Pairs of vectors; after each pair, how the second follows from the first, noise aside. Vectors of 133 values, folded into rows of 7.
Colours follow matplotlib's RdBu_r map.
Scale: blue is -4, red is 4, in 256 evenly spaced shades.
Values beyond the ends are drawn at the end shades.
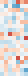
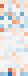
reversed, negated, partly zeroed.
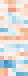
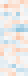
wrapped around, shrunk.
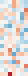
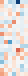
reversed, negated, partly zeroed.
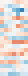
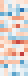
copied.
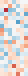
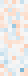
wrapped around, negated, shrunk.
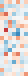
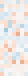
negated, shrunk.
